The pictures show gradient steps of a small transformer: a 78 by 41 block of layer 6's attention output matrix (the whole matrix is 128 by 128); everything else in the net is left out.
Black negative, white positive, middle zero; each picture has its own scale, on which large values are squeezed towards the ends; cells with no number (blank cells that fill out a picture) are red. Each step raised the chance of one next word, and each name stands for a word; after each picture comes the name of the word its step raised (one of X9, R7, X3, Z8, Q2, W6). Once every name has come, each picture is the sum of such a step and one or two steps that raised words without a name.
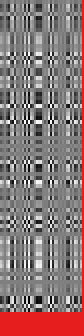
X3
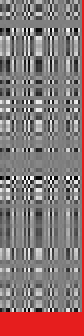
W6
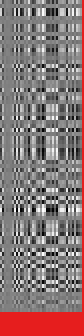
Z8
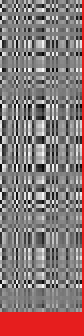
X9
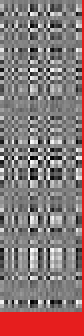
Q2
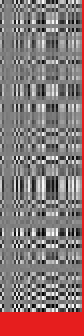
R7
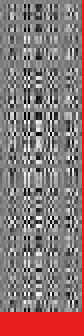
Q2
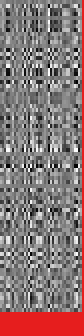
Z8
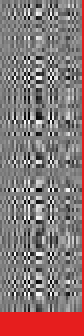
Z8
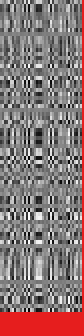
X3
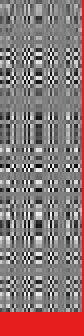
Z8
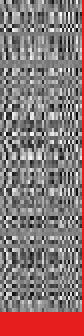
Q2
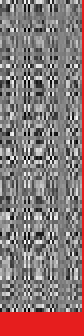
R7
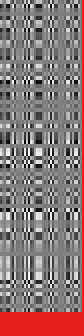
X9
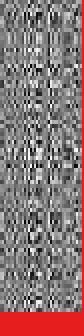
Q2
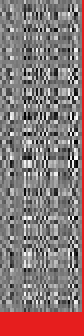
Q2
